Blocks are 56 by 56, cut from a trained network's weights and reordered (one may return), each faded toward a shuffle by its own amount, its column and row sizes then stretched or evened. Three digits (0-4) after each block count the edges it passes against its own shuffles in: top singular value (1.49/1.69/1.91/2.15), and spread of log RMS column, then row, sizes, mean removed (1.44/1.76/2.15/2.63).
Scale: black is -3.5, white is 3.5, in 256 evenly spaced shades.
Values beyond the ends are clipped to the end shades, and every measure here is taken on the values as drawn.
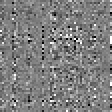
1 4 2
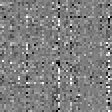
1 4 2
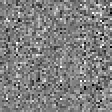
0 4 1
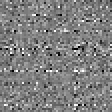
2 2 4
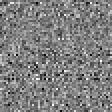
2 0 3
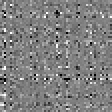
1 4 4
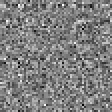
4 1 2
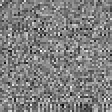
4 0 2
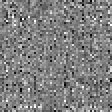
0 4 1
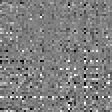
3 3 4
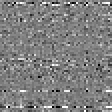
4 1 4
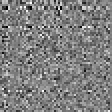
4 4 2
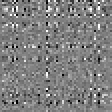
4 4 4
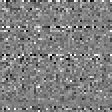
2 1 4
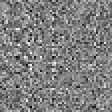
3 2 0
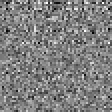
3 0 3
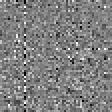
1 3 2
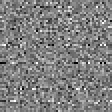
2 0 3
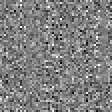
2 4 0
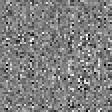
0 4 1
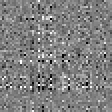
3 4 3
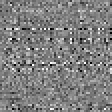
3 1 4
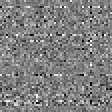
1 1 4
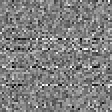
3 0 3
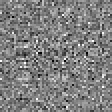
2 1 1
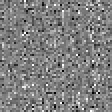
0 4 2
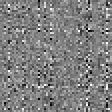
3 4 2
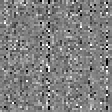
3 4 2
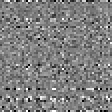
4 2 4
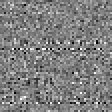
3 1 3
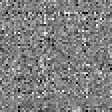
0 3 3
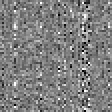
3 4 0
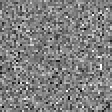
0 1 1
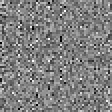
2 3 0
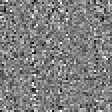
1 3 1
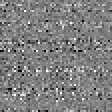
0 2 4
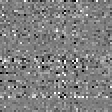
0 2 4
